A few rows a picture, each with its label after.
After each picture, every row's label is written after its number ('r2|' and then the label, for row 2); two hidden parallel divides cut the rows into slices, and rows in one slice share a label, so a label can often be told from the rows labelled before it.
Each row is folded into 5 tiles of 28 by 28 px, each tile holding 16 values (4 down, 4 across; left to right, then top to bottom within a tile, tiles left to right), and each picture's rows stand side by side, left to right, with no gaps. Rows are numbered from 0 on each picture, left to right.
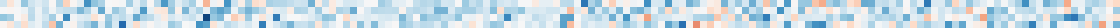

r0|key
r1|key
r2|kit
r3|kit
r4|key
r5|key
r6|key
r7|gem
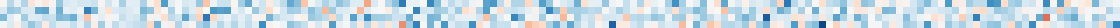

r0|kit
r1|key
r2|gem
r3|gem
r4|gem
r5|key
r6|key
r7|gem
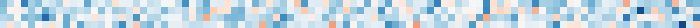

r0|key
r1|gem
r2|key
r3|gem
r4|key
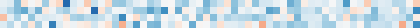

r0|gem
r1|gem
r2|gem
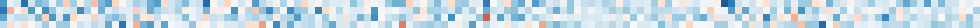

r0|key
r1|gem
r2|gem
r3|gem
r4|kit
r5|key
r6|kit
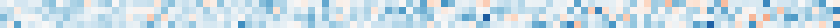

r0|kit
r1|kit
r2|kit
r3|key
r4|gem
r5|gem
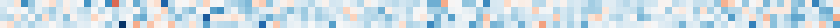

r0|key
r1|key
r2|kit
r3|gem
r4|kit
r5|gem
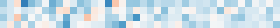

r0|key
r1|kit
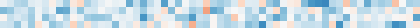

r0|kit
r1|key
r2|key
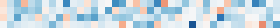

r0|gem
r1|gem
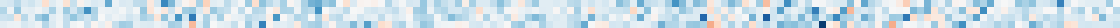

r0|kit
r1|key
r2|kit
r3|kit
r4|kit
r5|key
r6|key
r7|kit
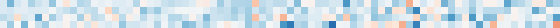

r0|kit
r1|kit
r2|gem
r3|key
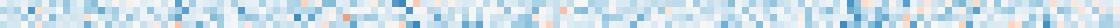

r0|kit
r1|kit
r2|gem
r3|kit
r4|kit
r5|kit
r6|gem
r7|kit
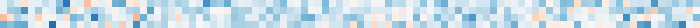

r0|gem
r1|kit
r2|kit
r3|kit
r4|key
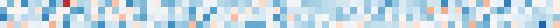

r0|key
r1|key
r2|kit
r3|key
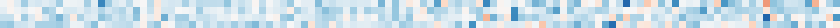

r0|kit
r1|kit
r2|kit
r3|gem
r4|gem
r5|key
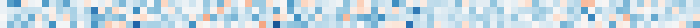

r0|gem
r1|gem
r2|gem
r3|kit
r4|gem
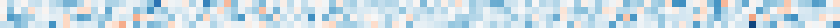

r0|gem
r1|gem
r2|kit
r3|kit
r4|gem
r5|gem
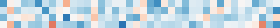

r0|key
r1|gem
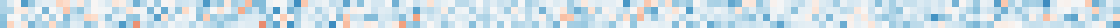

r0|key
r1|gem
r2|gem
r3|kit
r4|gem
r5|kit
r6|kit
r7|gem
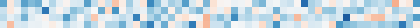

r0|key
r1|gem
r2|key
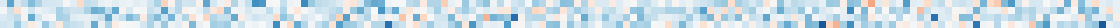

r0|kit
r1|gem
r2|key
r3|gem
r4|kit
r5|key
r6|gem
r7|key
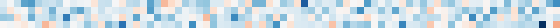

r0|key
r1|gem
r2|key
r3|key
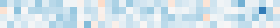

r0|kit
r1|kit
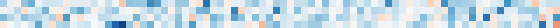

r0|key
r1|gem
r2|kit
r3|key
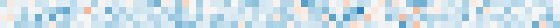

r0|kit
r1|kit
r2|key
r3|kit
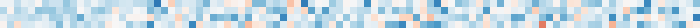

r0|kit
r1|gem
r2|key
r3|gem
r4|key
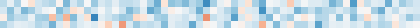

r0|gem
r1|gem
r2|kit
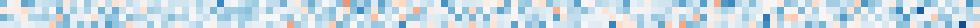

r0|key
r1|kit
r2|key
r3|key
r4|gem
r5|key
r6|key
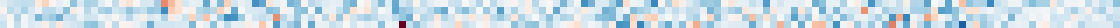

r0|kit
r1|gem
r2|gem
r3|kit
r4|key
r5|gem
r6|key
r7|kit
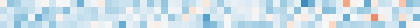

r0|kit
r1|kit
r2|key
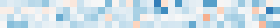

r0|kit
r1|gem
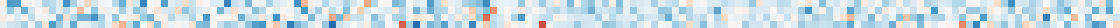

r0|gem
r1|key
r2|gem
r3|gem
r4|kit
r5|kit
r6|gem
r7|key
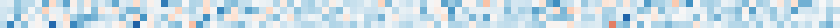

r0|gem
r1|key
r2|kit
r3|key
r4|key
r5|kit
